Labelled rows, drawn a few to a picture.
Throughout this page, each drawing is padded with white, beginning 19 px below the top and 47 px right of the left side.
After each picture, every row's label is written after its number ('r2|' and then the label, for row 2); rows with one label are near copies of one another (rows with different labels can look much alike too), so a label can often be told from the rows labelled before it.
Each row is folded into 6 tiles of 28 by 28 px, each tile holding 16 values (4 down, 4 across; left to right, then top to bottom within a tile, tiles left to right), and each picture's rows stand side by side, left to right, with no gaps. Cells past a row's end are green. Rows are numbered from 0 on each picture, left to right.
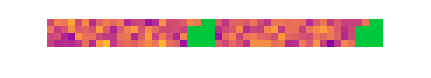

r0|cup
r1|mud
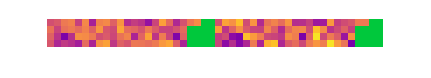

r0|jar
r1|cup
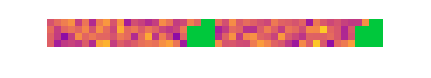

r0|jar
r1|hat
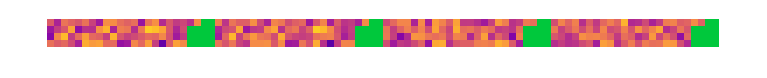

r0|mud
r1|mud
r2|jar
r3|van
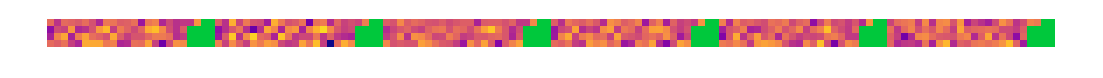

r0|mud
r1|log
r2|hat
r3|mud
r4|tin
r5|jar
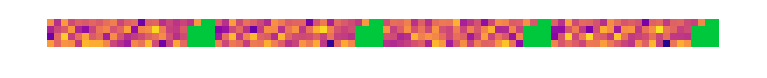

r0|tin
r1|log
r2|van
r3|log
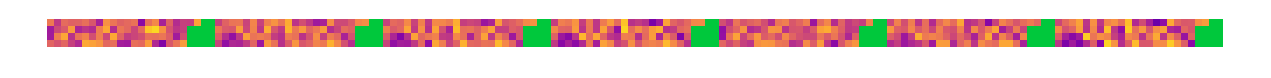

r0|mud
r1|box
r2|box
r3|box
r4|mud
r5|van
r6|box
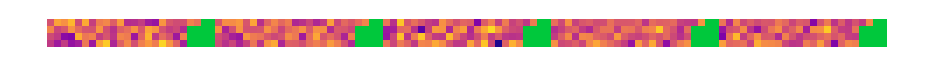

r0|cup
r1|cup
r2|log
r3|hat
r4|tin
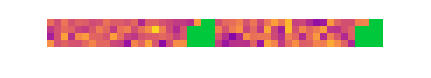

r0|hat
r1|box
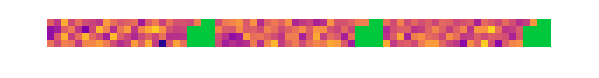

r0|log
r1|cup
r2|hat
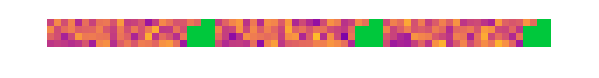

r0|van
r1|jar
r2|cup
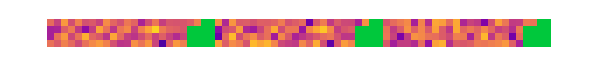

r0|log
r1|tin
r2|jar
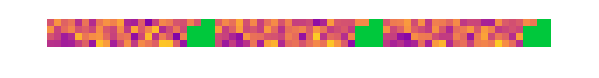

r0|van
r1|cup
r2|cup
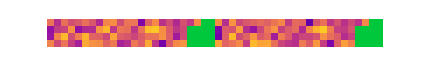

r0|mud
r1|tin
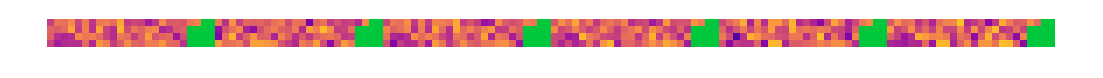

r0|box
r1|tin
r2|box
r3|cup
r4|jar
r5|van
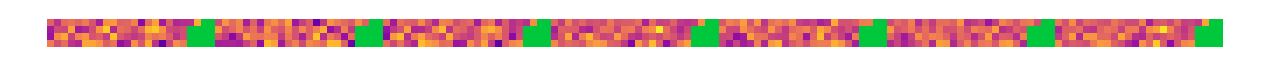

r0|mud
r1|van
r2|mud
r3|hat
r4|cup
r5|van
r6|hat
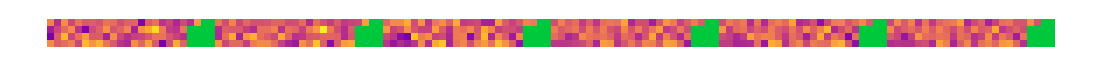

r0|tin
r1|hat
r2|cup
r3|van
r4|van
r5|van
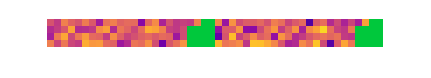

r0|mud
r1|tin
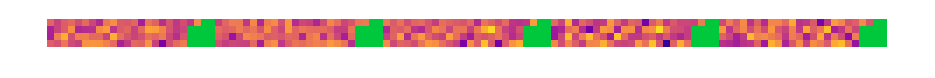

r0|mud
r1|jar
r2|hat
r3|log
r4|van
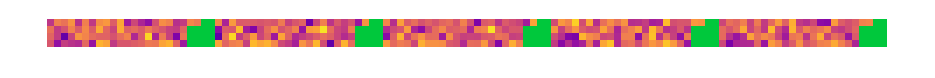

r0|jar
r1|tin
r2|tin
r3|cup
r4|box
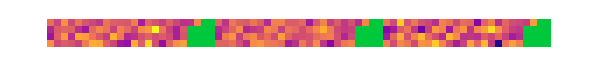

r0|hat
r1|mud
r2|log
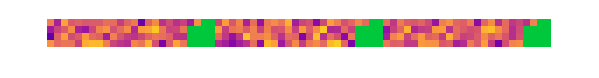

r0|tin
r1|van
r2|mud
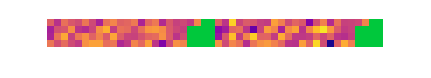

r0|mud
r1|log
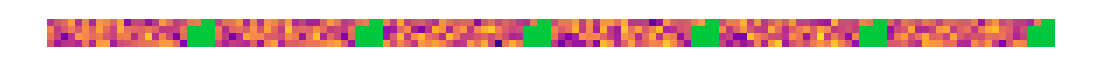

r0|jar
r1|jar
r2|log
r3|box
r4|cup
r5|mud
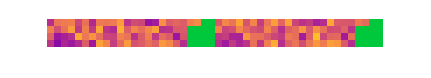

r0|box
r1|cup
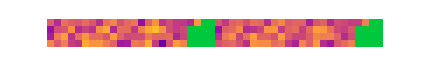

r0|mud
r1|mud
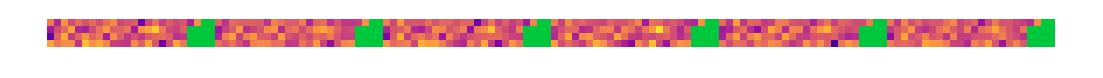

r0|tin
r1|mud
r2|tin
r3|hat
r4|log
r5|tin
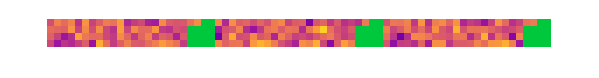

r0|box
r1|tin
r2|jar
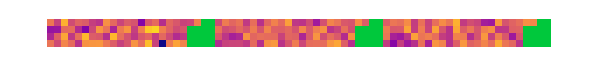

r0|log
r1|van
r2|box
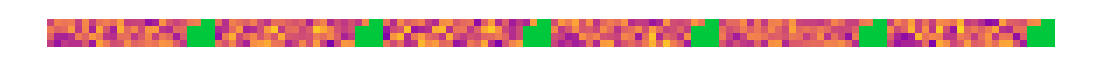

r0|box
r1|mud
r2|mud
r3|cup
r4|jar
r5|box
